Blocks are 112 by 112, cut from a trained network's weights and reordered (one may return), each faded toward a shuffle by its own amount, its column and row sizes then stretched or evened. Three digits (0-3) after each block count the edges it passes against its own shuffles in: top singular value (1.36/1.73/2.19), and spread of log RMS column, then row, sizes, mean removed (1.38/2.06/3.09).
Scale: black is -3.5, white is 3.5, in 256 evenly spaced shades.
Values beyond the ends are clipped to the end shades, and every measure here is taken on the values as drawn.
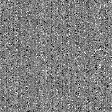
1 2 0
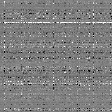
3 2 3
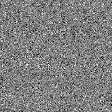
1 1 2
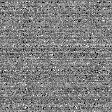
2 1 2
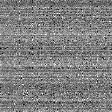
3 2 1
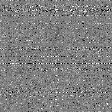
1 1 3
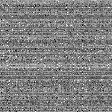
3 1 1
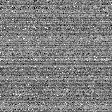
3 0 1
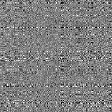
3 2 3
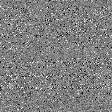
0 0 2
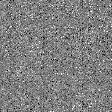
0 1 1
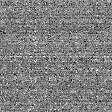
2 1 1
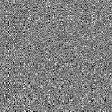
3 2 1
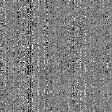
2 3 1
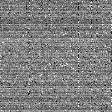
3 2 0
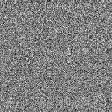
2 0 0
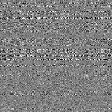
3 0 3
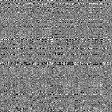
3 1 3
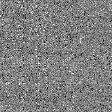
0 2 0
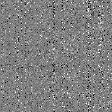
0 3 1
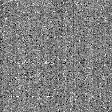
1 0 1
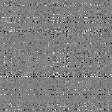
2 2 3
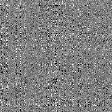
1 3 2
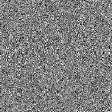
2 2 1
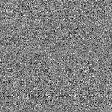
2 0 2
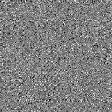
2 0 1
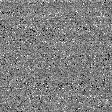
0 0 1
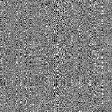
3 3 1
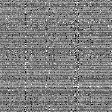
3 2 1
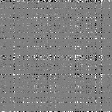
2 3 3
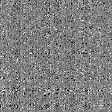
1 2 2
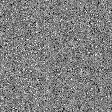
0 0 1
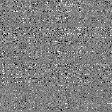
0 2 3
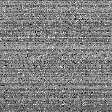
3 1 1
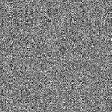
3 2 1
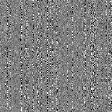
2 3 0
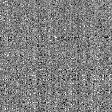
2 0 2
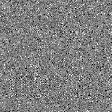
1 1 1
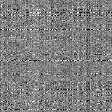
3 0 3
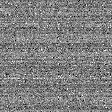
2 0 1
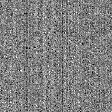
2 1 1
